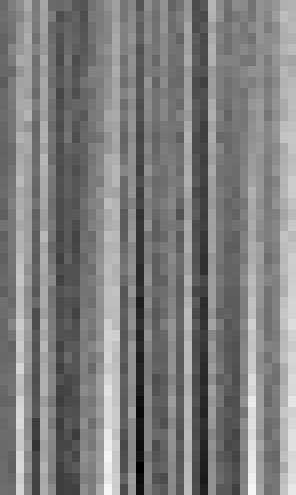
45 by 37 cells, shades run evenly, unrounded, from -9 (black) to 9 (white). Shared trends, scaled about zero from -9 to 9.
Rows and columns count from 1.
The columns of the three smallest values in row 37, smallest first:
18, 26, 8
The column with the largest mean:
37
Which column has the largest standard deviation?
32
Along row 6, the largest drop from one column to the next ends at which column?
25
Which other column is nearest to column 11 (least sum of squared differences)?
7
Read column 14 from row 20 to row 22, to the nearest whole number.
3 3 4
